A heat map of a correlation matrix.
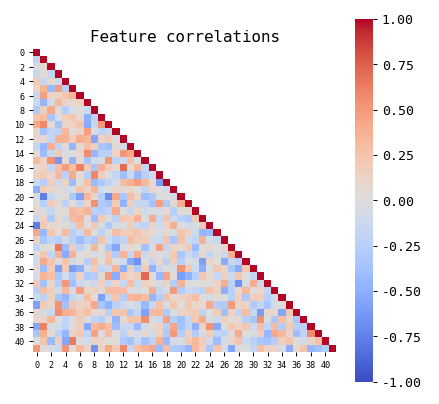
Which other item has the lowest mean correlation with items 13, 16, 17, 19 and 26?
29
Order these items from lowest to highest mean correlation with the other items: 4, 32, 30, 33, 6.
30, 32, 4, 33, 6
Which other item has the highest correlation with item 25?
0
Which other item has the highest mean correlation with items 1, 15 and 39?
10
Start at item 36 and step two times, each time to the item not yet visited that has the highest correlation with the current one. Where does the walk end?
27
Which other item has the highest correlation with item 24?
38
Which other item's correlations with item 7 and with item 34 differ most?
36
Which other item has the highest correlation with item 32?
4
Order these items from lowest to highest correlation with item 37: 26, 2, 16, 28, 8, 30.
30, 8, 16, 28, 26, 2
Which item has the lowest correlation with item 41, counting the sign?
8
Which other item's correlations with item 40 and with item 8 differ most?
2
